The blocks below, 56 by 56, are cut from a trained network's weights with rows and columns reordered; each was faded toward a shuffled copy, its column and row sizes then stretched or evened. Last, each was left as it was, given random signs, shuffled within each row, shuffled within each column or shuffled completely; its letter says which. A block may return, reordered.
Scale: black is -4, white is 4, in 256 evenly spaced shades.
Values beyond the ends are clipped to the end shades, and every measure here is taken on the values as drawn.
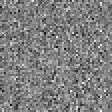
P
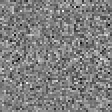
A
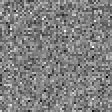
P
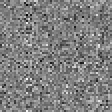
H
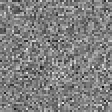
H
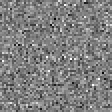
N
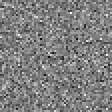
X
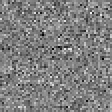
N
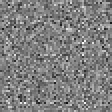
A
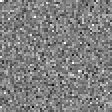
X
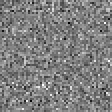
N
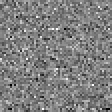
N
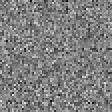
N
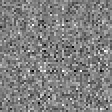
A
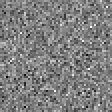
X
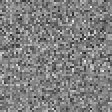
A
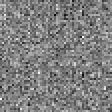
H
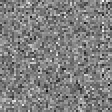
P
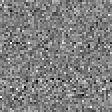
N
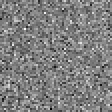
X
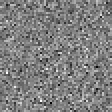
P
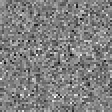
N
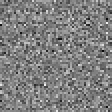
H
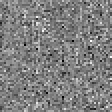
P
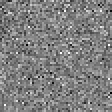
N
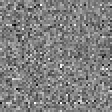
H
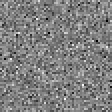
X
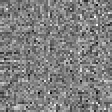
H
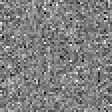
P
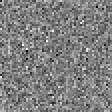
P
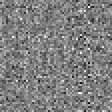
H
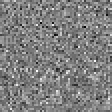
H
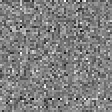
A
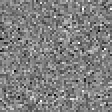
N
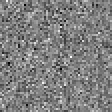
P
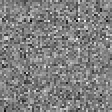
A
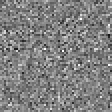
A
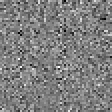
A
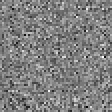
A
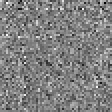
A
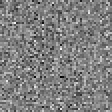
P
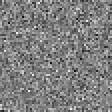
X
